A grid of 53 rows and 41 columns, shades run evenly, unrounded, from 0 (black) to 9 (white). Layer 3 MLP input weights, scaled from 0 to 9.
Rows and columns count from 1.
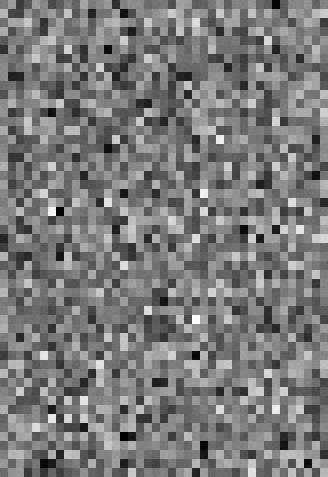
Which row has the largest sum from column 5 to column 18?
5
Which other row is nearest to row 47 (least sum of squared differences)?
45
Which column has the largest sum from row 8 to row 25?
26
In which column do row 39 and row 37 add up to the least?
7
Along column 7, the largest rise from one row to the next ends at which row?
47
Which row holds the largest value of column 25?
36
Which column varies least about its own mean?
30
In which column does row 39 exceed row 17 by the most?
25
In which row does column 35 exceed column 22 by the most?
46
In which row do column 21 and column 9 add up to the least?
34
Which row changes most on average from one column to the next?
24
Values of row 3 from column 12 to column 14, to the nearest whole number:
3 5 6
